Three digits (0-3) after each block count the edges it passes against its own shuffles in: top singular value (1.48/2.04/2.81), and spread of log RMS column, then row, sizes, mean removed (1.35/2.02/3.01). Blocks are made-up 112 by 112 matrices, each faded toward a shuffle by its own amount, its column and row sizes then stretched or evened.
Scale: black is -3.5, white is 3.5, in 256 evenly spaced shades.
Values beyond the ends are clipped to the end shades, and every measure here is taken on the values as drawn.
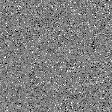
1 1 1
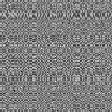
3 0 3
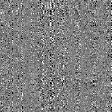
2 3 1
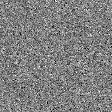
0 0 1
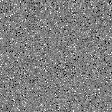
1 1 0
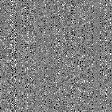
1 3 0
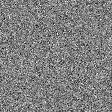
0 0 0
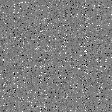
0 2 1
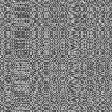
3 1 0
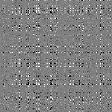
3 3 3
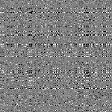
3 2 3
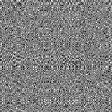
3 1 2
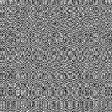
3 2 0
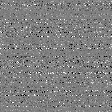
0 0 3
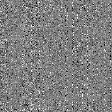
1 3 1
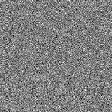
2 1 0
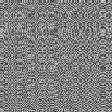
3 1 2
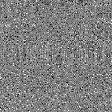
2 0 1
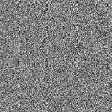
2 2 0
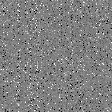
0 2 0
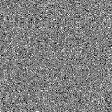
2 0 2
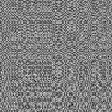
3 1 0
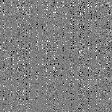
0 3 2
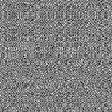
3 0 1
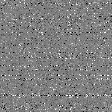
0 1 3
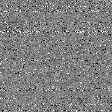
0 0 3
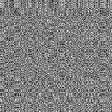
3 1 0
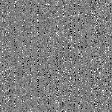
0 3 1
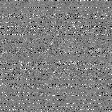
1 0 3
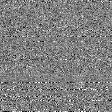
1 0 3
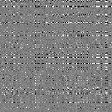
3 2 3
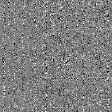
0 3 1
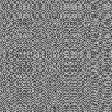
3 1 0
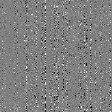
1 3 1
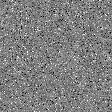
0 0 0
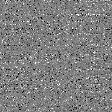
1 1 2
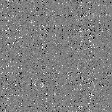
0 2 2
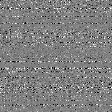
1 0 3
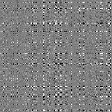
3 3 3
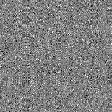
2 1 0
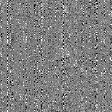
2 3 1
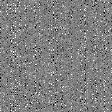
0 3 0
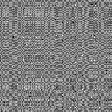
3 0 1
